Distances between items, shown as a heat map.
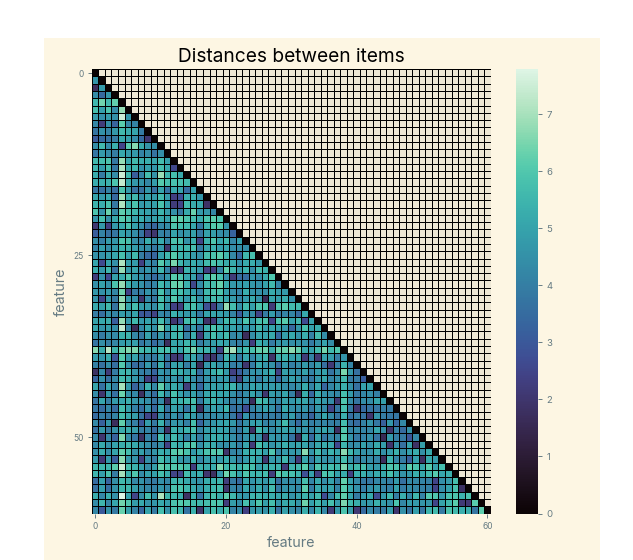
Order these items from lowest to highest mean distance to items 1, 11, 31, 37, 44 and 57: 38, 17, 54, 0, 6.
0, 6, 17, 54, 38
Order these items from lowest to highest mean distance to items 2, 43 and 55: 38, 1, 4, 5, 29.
1, 29, 5, 38, 4
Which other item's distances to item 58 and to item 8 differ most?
14
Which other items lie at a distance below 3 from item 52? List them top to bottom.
20, 56, 57, 59
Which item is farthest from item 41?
38
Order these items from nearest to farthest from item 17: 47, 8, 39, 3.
39, 3, 47, 8
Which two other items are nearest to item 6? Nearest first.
35, 58
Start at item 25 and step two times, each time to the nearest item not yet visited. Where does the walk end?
9
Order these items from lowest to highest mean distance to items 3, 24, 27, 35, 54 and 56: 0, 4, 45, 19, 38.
45, 0, 19, 38, 4
